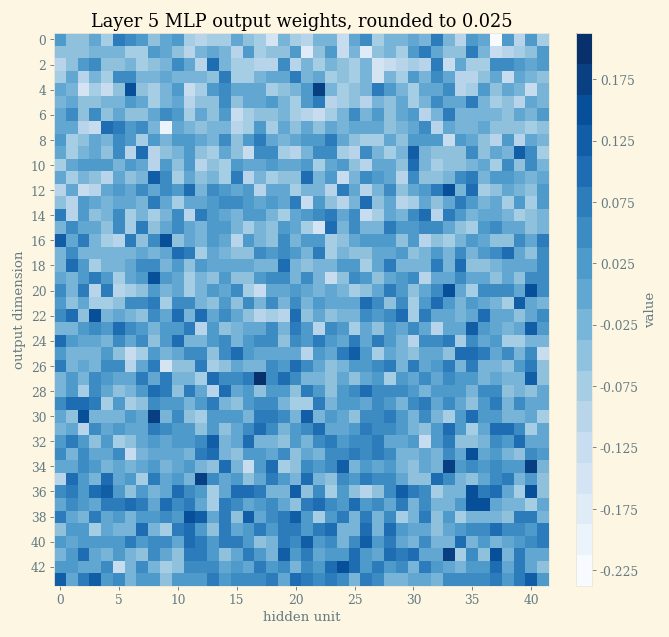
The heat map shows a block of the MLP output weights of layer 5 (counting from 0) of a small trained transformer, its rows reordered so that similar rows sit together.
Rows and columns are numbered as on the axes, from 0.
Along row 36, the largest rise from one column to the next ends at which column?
40
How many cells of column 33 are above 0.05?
10
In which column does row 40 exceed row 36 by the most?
26
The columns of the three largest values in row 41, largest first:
33, 37, 19
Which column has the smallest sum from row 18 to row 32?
6
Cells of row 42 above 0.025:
16
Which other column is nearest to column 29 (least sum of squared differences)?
36
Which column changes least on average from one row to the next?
41
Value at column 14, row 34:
0.1
